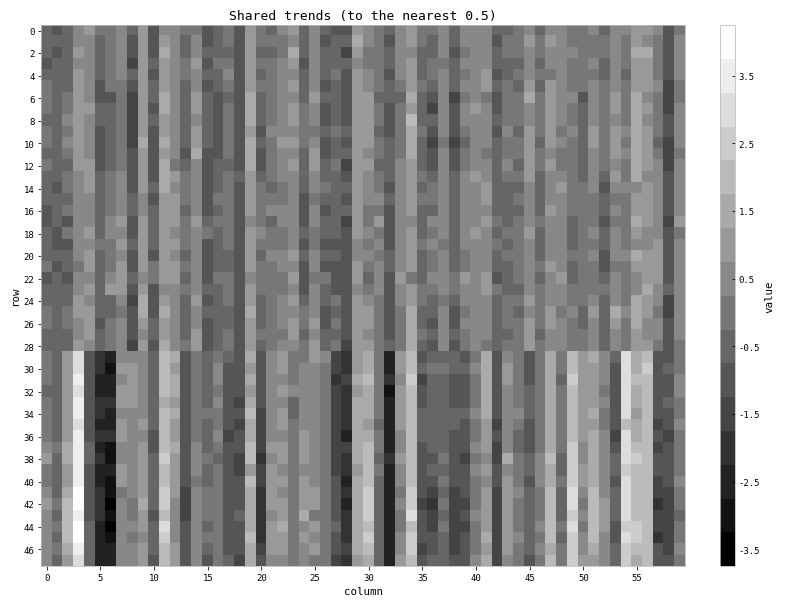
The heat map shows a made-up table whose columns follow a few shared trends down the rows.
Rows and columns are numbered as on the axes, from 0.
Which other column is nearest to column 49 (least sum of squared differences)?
54
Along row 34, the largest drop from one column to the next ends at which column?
4
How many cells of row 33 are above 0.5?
19
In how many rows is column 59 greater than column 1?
44
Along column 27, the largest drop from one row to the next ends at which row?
29
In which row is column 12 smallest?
12
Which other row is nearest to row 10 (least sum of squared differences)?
7
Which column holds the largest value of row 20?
55
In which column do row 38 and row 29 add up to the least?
6
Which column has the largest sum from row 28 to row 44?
3
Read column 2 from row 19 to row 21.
-1 -0.5 -0.5
